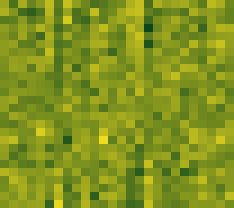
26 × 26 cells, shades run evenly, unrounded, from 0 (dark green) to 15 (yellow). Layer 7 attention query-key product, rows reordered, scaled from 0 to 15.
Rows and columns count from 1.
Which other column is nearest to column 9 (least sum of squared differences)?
4
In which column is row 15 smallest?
18
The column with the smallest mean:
7
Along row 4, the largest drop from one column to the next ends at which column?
17
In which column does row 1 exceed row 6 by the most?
8
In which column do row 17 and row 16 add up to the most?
5
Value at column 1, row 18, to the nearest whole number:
11
